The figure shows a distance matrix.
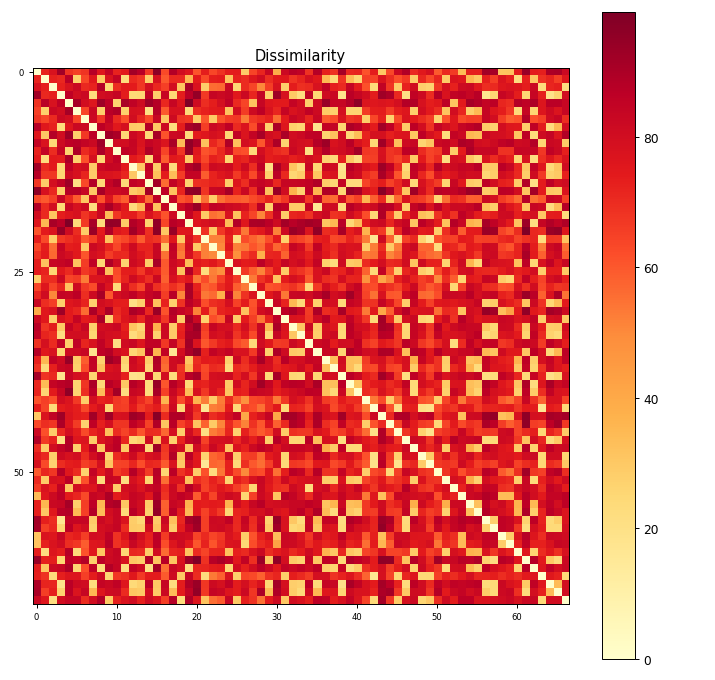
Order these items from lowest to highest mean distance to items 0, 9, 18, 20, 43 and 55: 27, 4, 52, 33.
27, 52, 4, 33
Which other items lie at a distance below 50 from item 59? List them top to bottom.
0, 26, 30, 43, 53, 58
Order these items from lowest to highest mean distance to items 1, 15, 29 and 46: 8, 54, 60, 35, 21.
35, 60, 21, 8, 54
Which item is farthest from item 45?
43
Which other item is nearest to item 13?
38
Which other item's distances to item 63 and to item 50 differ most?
9
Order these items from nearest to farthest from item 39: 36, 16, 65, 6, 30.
36, 16, 6, 30, 65
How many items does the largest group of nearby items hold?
17
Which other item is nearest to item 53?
26
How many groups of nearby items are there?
7
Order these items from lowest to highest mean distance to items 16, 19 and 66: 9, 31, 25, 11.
11, 25, 31, 9
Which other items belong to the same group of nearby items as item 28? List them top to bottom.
23
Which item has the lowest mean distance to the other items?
21
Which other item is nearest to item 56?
3
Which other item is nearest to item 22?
50
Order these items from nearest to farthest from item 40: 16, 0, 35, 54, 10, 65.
54, 16, 0, 65, 35, 10
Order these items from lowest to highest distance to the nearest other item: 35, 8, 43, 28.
35, 8, 43, 28
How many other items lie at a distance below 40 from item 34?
4
